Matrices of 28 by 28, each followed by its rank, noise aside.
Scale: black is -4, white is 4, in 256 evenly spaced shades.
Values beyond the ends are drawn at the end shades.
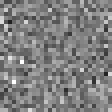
eight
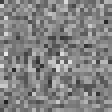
eight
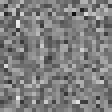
seven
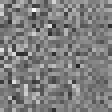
six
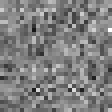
four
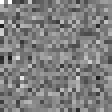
five
